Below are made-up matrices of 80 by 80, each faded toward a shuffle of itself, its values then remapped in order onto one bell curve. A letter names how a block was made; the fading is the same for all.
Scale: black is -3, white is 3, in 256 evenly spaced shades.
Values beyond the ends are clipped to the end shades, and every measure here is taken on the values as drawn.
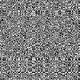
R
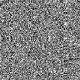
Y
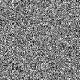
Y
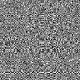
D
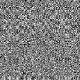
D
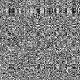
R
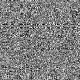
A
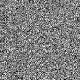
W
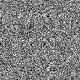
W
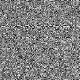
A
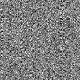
Y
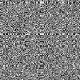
R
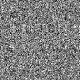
W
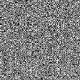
Y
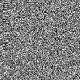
W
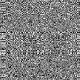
R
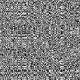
R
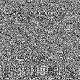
A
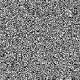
W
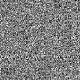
Y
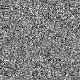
A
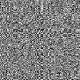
R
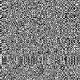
D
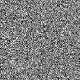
Y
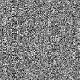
Y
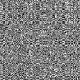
R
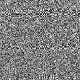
A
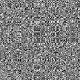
D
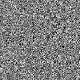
Y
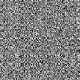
D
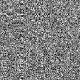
Y
